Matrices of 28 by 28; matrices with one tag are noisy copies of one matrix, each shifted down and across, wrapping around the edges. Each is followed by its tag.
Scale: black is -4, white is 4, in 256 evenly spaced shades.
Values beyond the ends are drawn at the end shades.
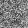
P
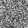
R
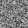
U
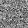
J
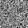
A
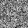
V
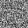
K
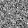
K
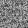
V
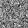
V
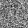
J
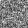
K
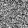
K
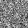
R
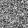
U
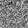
P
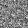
K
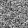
U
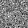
A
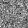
R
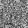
R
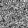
V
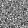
A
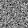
A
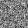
K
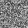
K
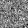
V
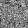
R
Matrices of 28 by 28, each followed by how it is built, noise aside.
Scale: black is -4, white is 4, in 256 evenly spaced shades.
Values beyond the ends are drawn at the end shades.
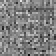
blocks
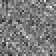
Toeplitz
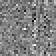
uneven columns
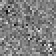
block diagonal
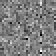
uneven columns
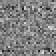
uneven rows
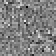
block diagonal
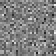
low rank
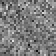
Toeplitz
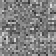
blocks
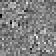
block diagonal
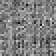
blocks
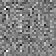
low rank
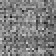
blocks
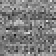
blocks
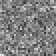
noise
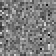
uneven columns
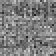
blocks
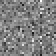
uneven columns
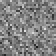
Toeplitz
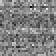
blocks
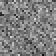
Toeplitz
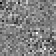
block diagonal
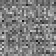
blocks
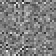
low rank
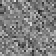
Toeplitz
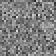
low rank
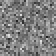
noise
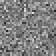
noise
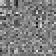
low rank
